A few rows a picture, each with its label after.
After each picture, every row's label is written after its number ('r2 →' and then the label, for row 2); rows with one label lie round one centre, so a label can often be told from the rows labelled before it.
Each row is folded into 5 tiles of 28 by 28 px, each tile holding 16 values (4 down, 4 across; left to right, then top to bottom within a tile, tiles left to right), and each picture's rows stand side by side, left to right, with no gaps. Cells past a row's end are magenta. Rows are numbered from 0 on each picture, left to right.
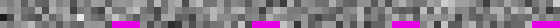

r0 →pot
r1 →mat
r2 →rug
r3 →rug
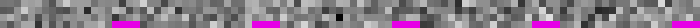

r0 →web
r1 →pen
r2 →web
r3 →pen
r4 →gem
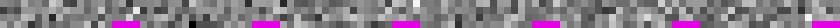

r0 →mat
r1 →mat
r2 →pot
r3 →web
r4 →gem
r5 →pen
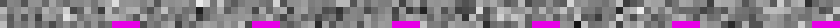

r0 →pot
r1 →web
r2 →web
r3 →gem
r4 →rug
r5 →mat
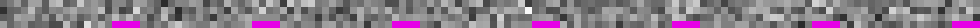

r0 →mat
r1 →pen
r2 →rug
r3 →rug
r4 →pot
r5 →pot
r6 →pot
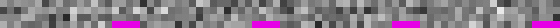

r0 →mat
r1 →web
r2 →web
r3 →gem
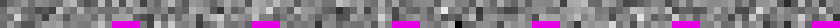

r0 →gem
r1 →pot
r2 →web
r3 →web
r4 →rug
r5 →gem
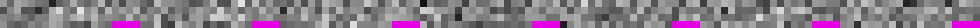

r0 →gem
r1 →gem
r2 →pen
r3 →pot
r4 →web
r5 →rug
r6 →rug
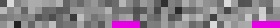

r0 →rug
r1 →pen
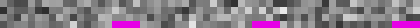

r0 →pen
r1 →gem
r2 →pot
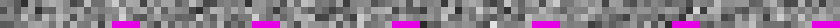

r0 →pen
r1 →rug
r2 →rug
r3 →pen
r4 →mat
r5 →gem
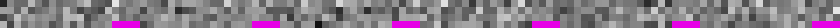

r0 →pot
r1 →pen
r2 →web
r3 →gem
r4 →gem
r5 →mat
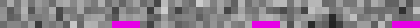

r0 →web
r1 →web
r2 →mat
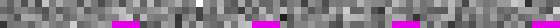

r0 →pen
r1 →web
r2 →pot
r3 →mat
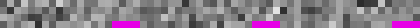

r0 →web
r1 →mat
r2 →gem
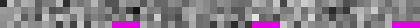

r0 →rug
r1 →pot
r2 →rug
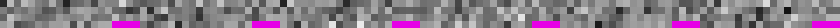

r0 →rug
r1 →web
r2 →rug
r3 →gem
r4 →web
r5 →web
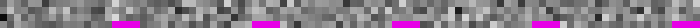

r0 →pot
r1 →pen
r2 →rug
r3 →pen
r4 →pot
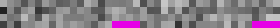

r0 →pen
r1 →web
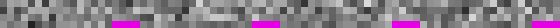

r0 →mat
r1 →pot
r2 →pen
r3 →gem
